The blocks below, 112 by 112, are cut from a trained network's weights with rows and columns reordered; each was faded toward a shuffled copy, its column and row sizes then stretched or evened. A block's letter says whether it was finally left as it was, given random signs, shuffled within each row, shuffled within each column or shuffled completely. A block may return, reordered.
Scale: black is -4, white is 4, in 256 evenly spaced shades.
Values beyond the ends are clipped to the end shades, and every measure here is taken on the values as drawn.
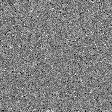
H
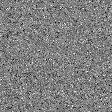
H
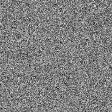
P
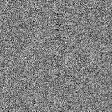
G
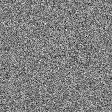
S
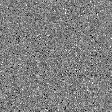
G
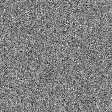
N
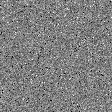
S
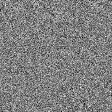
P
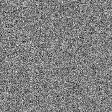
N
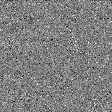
H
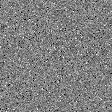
S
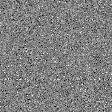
P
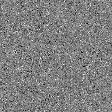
P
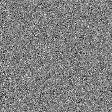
P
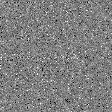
P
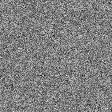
H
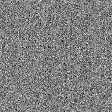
G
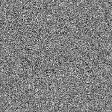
G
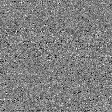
H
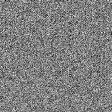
G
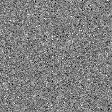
P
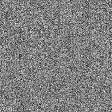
G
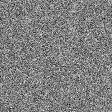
S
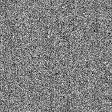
N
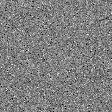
N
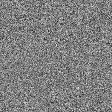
H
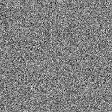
G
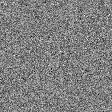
H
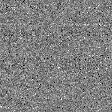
G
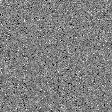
N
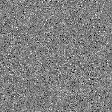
G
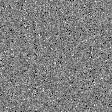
N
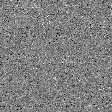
H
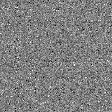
G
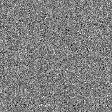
G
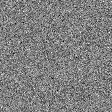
S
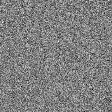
N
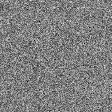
P
